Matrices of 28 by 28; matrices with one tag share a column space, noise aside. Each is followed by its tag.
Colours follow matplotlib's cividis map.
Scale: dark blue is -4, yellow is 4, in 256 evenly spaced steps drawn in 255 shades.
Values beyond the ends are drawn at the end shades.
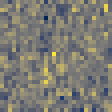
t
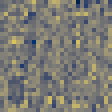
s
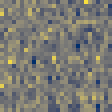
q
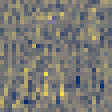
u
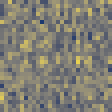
q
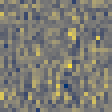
u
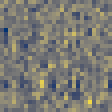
u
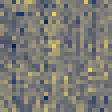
s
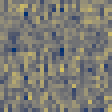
t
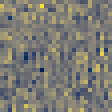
t
